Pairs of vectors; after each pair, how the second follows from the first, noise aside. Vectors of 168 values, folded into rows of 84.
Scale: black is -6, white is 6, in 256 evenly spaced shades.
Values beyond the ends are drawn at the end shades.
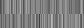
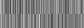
negated.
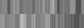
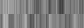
reversed, negated.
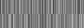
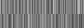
negated.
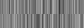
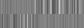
negated, partly zeroed.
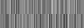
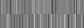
negated, partly zeroed.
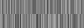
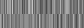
wrapped around, negated.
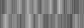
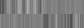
partly zeroed.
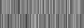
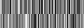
negated, scaled up.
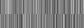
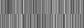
negated.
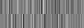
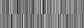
negated.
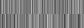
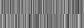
negated.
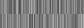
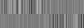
negated, partly zeroed.
